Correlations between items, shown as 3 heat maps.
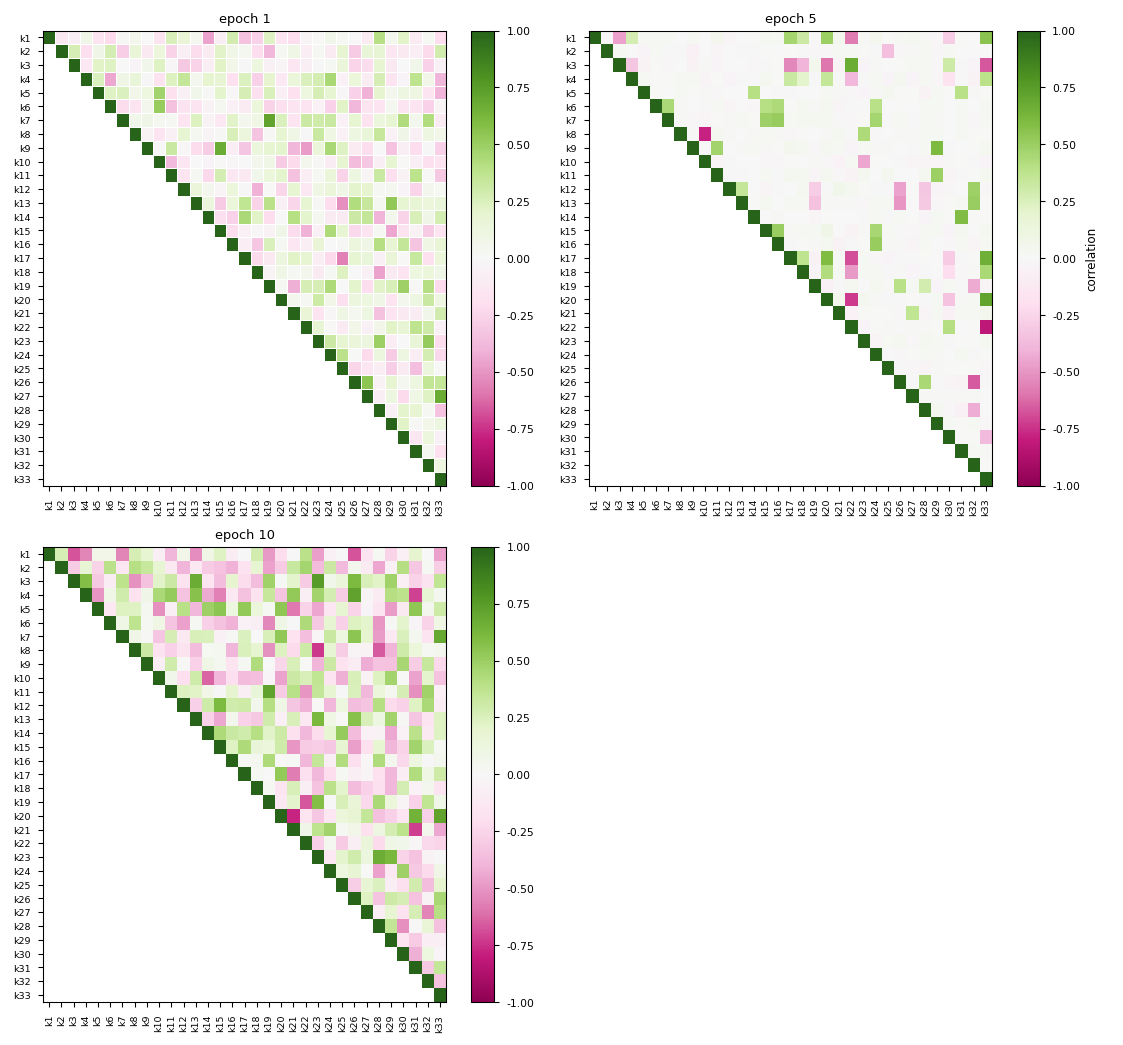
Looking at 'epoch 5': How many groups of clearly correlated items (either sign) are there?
8
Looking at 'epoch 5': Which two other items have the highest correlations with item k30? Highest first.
k22, k3
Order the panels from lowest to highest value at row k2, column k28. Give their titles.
epoch 10, epoch 5, epoch 1
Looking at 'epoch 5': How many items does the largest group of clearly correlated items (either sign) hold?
9
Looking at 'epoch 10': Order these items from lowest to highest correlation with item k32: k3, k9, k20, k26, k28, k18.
k20, k3, k26, k18, k28, k9
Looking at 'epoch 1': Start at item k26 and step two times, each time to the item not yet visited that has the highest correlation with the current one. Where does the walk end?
k33
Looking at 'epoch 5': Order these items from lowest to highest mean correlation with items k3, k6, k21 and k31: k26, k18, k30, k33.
k33, k18, k26, k30
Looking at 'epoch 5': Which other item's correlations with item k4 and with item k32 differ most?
k26
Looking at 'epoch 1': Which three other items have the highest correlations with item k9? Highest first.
k15, k24, k11
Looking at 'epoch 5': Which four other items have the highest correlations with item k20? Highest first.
k33, k17, k1, k18
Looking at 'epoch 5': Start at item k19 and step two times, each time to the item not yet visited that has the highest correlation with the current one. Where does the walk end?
k28
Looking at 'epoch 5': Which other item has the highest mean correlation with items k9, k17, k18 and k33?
k20
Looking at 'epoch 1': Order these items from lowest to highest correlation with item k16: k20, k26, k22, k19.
k22, k20, k26, k19
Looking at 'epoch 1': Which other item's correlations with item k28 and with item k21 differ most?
k14
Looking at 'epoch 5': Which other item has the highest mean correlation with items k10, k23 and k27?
k21
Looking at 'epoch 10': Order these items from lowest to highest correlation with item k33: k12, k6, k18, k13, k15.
k18, k12, k15, k6, k13
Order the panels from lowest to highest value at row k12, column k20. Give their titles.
epoch 1, epoch 5, epoch 10
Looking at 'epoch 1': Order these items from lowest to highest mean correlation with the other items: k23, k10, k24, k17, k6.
k6, k10, k17, k24, k23
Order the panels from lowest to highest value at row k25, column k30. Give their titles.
epoch 10, epoch 1, epoch 5
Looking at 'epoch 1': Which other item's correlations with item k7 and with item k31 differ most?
k19
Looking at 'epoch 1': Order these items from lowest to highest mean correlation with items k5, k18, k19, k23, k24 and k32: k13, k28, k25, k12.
k12, k13, k28, k25
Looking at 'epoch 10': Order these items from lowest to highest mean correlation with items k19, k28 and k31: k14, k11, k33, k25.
k33, k11, k14, k25
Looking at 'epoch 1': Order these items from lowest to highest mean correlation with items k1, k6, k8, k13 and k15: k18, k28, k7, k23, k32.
k18, k32, k7, k23, k28
